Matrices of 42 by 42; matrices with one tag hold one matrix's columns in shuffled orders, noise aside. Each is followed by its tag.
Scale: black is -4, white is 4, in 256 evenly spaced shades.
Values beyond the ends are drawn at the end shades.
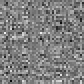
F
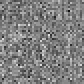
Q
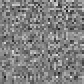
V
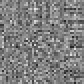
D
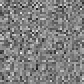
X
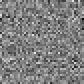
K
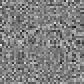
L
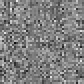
D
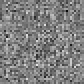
Q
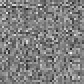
X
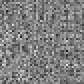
Q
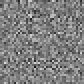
K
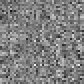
Q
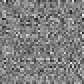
K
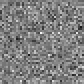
F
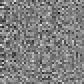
L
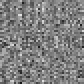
D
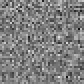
V
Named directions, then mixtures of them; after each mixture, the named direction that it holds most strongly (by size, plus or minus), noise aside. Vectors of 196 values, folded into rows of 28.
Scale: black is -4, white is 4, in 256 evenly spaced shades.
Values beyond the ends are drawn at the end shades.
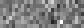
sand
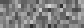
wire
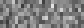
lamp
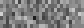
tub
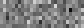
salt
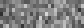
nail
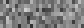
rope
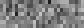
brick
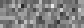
wire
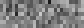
brick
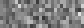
tub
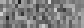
tub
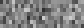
rope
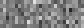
salt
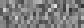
salt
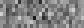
tub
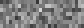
wire
